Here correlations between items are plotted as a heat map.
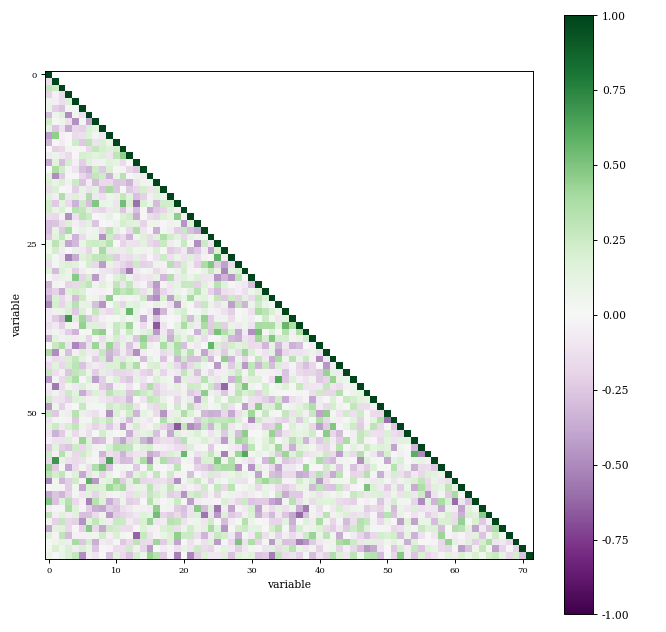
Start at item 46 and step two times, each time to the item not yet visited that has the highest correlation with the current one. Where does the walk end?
56
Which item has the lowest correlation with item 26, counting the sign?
46
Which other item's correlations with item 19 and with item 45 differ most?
34
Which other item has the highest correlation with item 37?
35
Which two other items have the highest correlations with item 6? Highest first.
60, 67
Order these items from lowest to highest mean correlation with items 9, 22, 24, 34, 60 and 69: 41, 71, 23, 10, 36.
41, 36, 71, 23, 10
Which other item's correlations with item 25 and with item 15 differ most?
57
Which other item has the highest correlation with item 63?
0
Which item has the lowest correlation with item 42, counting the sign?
40
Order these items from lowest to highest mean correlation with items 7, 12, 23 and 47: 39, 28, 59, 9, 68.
68, 39, 59, 28, 9
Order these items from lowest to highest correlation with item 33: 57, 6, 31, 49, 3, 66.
66, 3, 6, 49, 31, 57
